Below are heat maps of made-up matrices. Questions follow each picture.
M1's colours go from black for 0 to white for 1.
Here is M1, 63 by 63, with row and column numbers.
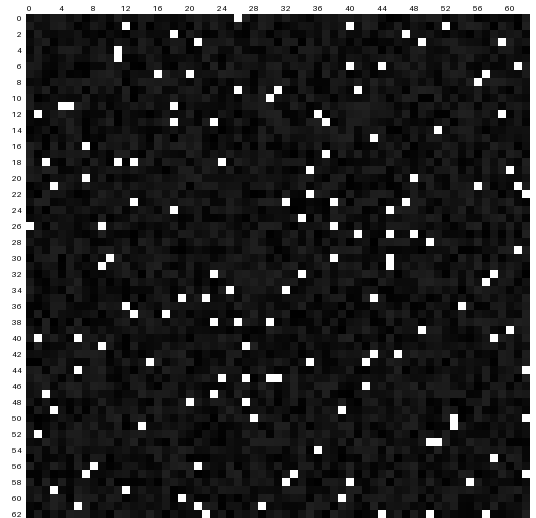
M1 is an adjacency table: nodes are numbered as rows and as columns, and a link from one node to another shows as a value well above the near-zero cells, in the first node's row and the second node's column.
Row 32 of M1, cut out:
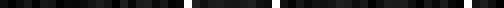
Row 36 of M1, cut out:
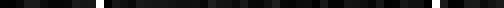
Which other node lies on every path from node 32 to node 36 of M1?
node 12
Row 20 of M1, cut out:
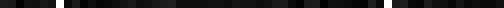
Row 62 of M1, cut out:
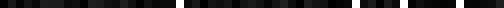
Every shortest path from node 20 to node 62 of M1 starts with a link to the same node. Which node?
node 7
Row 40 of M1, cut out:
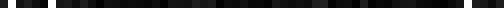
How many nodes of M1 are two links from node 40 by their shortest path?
6
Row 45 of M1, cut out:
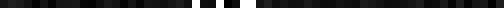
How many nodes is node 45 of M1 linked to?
4
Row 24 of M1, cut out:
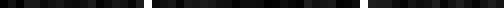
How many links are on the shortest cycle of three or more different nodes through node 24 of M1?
7
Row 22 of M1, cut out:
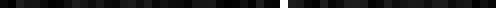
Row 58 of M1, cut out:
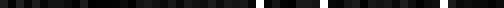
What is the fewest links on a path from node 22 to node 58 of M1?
5
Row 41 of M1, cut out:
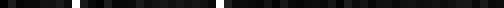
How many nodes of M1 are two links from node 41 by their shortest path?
4
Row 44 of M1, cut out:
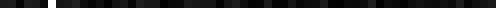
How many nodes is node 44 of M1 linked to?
2
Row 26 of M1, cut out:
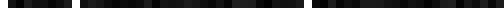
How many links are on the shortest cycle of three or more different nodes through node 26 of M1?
6
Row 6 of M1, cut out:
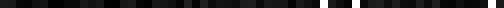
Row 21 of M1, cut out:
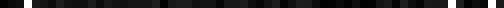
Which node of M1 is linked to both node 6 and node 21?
node 61
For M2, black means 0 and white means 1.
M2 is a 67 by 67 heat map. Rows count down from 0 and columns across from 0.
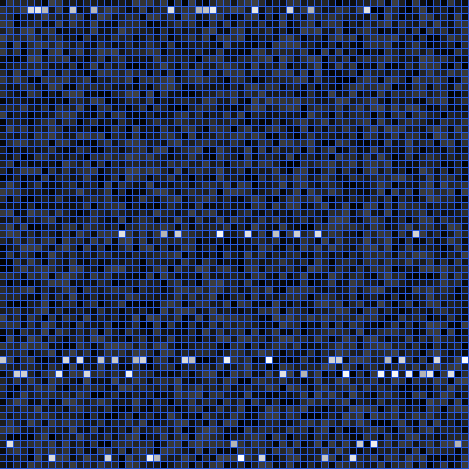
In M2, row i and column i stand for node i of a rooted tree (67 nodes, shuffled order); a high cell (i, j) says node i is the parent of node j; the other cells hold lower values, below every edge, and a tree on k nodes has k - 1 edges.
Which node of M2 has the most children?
51
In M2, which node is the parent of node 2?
53
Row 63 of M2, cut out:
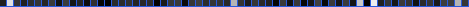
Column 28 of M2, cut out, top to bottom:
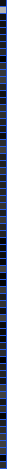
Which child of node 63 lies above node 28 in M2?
1
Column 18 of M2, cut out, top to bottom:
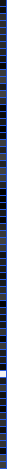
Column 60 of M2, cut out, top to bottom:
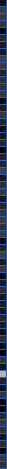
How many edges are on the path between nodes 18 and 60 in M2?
2
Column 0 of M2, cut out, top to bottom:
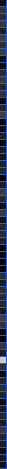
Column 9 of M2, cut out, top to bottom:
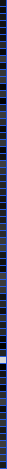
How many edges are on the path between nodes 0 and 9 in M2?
2
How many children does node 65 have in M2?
8
